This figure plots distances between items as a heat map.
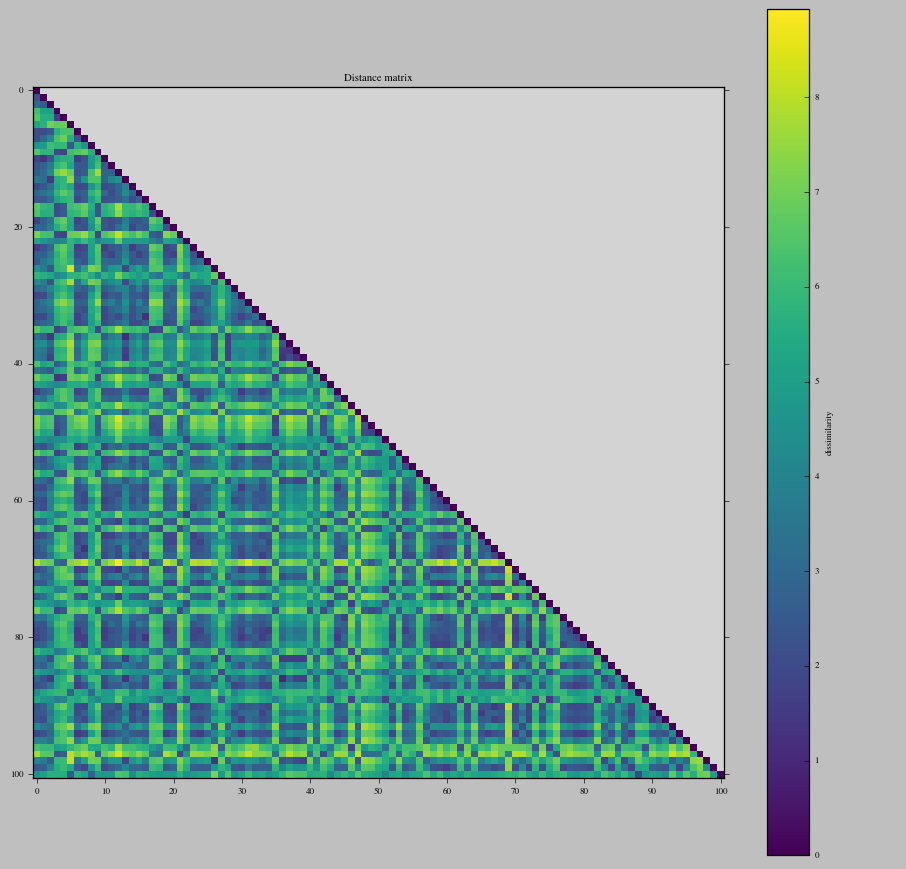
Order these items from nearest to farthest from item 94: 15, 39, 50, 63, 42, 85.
15, 63, 39, 85, 50, 42
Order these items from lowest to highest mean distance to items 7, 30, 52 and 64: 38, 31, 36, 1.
1, 31, 36, 38
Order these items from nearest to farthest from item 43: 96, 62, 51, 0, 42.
51, 62, 96, 42, 0
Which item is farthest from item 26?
5
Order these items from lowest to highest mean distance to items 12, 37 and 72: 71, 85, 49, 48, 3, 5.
71, 85, 3, 5, 49, 48
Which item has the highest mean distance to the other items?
69
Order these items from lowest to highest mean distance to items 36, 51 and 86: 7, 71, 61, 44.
71, 44, 61, 7
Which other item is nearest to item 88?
100
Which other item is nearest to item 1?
10
